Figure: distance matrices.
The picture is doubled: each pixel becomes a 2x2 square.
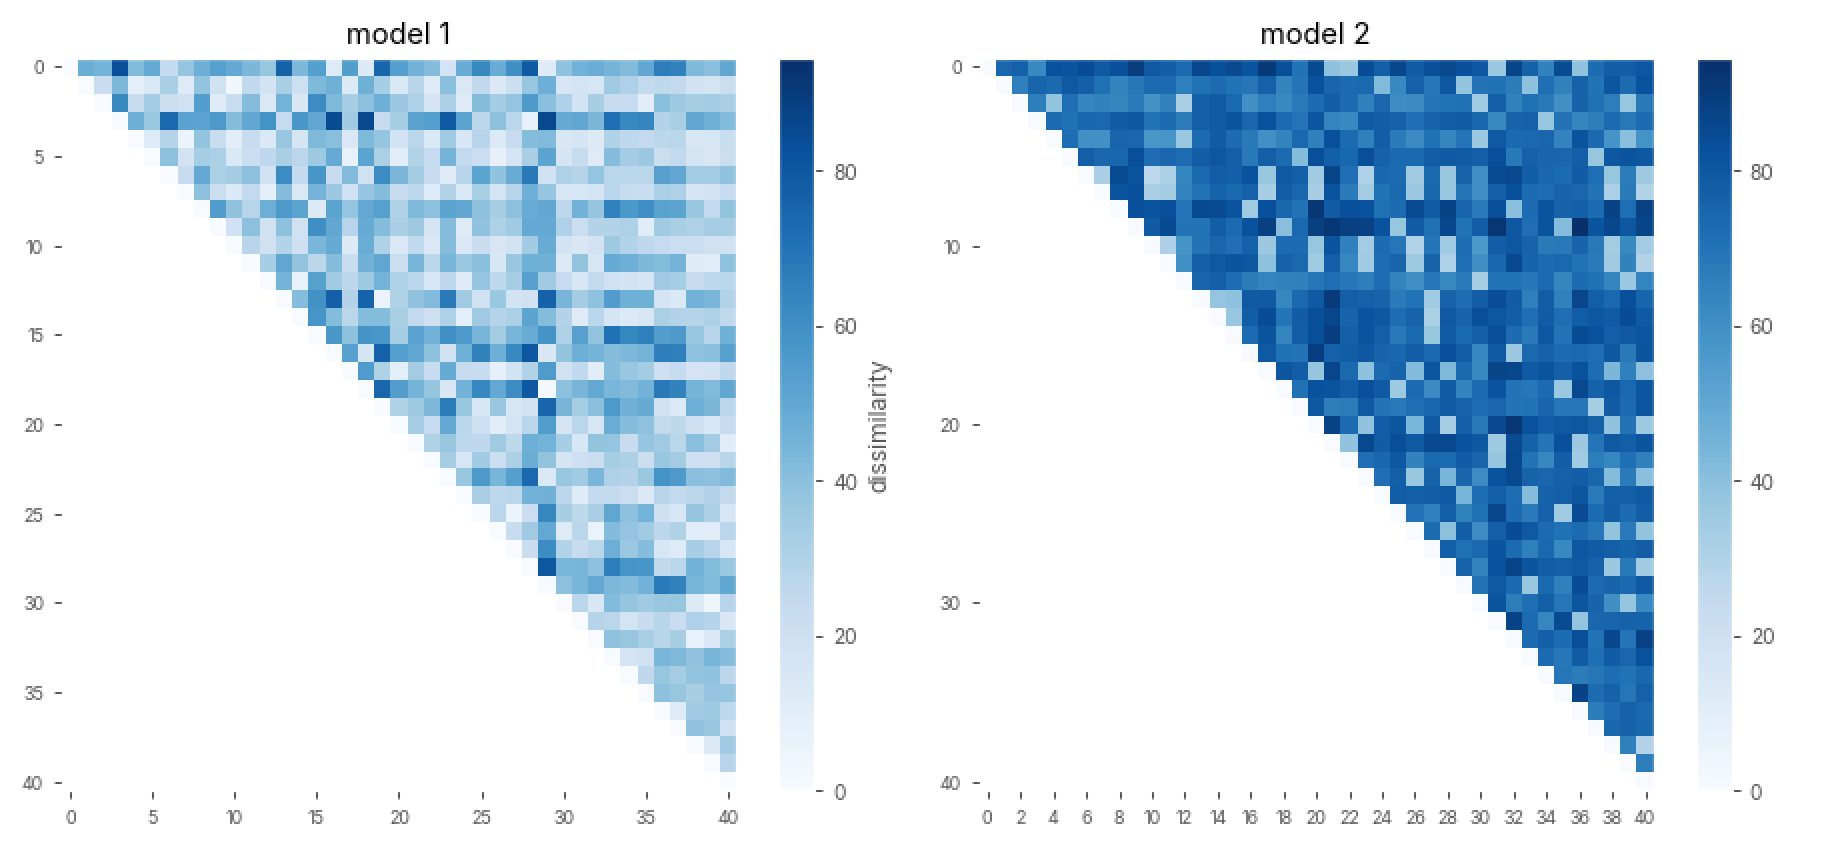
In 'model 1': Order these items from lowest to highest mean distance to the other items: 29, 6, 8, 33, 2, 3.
2, 6, 33, 8, 29, 3
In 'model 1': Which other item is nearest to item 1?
10
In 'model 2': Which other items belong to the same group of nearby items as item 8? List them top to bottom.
16, 32
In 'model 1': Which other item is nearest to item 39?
30
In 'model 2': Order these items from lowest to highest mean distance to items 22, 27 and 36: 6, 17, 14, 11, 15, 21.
21, 14, 15, 11, 6, 17
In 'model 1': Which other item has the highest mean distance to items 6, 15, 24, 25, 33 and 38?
3
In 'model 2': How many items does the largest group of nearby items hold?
11
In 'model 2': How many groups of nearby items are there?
9
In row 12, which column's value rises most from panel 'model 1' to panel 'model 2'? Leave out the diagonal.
14
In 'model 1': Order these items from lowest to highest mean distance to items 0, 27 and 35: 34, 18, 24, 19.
24, 34, 18, 19
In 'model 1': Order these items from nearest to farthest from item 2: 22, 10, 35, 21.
35, 22, 10, 21
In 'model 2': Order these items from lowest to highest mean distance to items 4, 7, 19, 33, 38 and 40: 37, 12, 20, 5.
20, 12, 37, 5
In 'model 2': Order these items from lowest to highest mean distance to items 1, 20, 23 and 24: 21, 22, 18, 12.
12, 22, 18, 21
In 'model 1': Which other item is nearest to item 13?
19
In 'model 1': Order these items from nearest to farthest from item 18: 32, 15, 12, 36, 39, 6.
6, 12, 39, 32, 15, 36
